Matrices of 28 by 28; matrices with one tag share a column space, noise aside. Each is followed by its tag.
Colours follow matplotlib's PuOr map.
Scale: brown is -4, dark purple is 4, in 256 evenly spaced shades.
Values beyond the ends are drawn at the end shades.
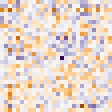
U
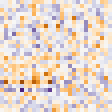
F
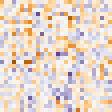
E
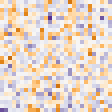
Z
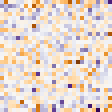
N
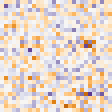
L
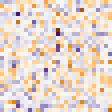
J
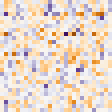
E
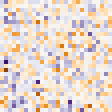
J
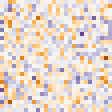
F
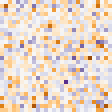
L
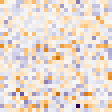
L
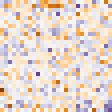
N
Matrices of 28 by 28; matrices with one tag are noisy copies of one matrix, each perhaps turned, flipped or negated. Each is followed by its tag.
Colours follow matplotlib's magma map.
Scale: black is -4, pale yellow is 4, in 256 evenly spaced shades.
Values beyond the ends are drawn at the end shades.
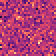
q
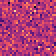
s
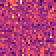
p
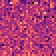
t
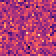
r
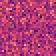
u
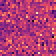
t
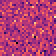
q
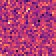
r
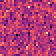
r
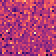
t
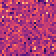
t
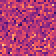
u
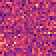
p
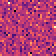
s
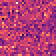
t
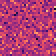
q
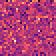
q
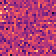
p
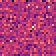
s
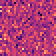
q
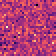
p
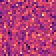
r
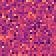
s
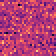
p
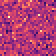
u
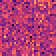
p
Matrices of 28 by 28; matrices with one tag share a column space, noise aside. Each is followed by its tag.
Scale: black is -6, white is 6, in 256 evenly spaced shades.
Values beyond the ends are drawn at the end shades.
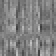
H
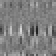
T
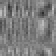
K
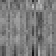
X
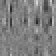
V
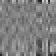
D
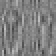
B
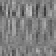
K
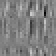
K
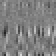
T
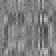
B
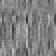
B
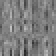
H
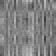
X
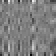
D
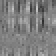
V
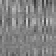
V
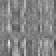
H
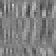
K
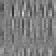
K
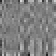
D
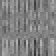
H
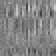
K
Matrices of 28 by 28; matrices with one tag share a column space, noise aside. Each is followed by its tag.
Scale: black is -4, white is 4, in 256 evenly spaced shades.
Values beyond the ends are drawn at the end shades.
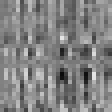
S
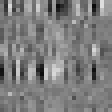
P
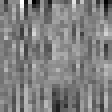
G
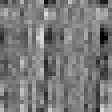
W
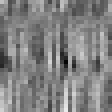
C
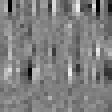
P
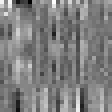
G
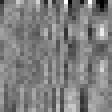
G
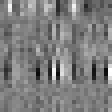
P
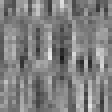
C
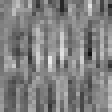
C
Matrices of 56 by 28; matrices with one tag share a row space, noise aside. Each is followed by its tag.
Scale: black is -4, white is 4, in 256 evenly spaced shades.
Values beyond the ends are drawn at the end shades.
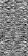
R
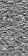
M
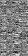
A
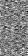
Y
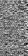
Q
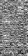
Q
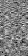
Y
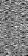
Y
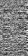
Q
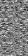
M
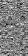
M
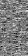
A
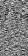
Y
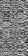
Q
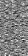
Y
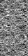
R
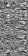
R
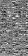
A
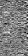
Q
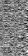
Q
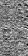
Q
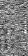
R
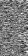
Q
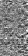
Q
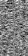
M
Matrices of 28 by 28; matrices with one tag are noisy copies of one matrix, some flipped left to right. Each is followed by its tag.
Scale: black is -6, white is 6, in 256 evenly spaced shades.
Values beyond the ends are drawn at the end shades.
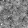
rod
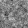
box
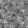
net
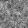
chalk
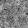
rod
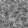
box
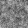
rod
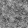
rod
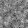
net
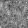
chalk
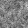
chalk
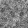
box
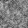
chalk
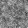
rod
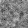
box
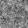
rod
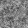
rod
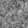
chalk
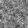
net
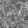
chalk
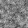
net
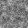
rod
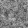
box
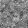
box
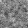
box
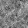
chalk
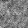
chalk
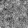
rod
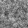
box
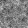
rod
